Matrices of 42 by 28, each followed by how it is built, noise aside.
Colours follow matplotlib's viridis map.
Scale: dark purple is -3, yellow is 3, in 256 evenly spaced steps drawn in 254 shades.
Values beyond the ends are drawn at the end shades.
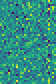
uneven columns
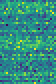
blocks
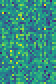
blocks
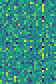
uneven columns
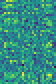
blocks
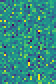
uneven columns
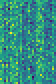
blocks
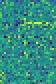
uneven rows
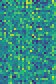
blocks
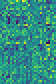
low rank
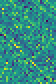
Toeplitz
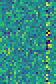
uneven columns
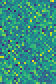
Toeplitz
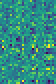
low rank
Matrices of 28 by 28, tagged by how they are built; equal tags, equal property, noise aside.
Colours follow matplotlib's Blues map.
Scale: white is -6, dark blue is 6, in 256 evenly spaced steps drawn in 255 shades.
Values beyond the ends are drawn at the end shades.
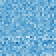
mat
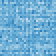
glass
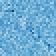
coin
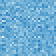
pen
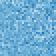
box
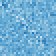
coin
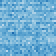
glass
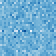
mat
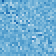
coin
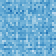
glass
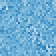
coin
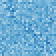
coin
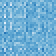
pen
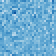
pen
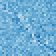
coin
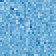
coin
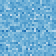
mat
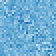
coin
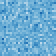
pen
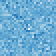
coin
